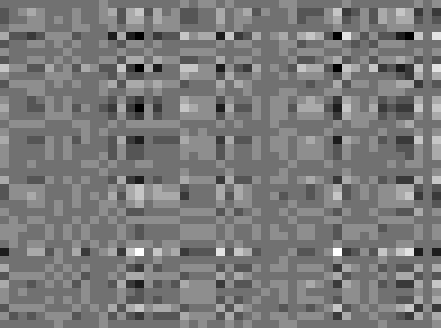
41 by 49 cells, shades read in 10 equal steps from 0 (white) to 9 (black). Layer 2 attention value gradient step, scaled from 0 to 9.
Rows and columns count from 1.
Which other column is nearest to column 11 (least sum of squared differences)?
48
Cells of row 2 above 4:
27
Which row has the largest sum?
5
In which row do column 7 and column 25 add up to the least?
32
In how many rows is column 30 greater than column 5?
15
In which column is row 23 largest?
16
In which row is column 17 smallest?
9
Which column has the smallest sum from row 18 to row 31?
49
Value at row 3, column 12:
4
